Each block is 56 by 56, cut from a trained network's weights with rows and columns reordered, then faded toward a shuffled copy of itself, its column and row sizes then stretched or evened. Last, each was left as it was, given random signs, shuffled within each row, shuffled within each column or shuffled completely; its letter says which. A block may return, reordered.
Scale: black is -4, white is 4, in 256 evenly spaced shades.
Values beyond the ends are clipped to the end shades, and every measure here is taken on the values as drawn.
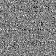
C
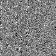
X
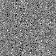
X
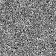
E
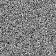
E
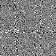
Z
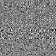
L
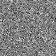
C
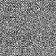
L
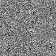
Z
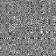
L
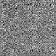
L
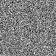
E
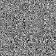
Z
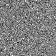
E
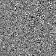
X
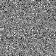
C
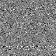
C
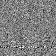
C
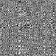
L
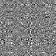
L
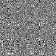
L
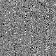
X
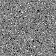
E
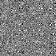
Z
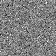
E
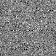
C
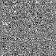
Z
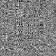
L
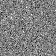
E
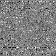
C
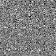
Z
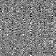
L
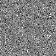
X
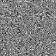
Z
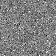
E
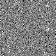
X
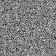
E
